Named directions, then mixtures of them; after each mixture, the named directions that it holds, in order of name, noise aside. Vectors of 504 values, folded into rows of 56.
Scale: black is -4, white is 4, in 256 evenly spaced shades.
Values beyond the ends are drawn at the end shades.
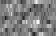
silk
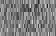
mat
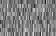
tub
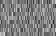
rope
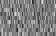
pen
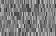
mat, pen.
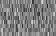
mat, pen.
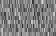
mat, pen.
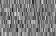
pen.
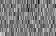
mat, rope.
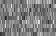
rope, silk.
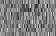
mat.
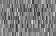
mat, pen.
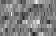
silk.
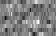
silk.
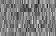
mat.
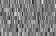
pen.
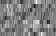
silk, tub.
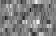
silk.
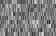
rope, silk.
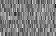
pen, rope.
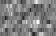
silk.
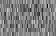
mat, pen.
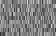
rope.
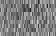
mat.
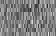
mat.
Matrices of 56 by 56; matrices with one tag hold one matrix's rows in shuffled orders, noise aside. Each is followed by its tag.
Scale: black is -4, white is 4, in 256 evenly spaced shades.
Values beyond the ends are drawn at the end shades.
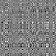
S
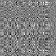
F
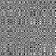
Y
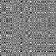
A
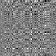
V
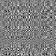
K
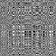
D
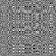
D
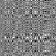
V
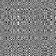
K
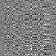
V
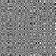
Y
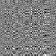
V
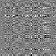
V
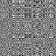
D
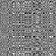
D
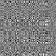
F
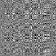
V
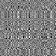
K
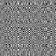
K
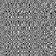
K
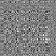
F
